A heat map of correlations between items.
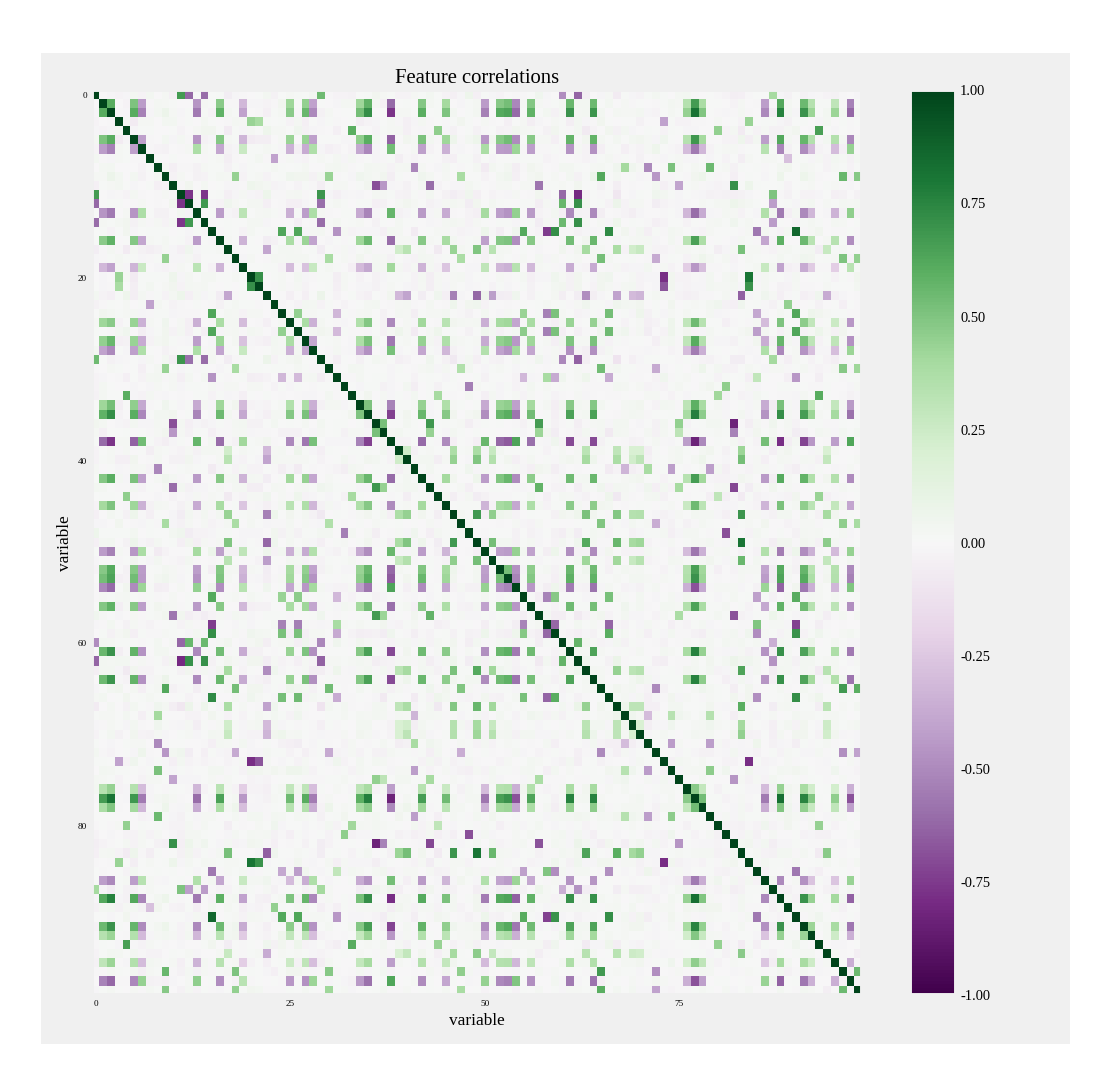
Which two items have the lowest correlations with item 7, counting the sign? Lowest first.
23, 89
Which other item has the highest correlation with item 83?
49
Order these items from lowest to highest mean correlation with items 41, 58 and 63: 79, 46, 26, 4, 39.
26, 79, 4, 39, 46
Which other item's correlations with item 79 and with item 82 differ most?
36
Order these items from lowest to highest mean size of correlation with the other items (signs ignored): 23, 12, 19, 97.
23, 12, 19, 97
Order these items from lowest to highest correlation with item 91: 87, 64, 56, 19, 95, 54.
54, 19, 87, 95, 56, 64
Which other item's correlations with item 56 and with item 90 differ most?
15
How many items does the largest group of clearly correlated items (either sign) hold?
31
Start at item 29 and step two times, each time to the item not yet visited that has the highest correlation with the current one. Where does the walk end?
0
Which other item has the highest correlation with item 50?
38
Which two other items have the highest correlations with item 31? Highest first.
58, 85
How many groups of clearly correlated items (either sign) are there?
11
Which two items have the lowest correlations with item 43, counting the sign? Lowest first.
82, 10
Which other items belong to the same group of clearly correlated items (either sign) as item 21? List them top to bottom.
3, 20, 73, 84
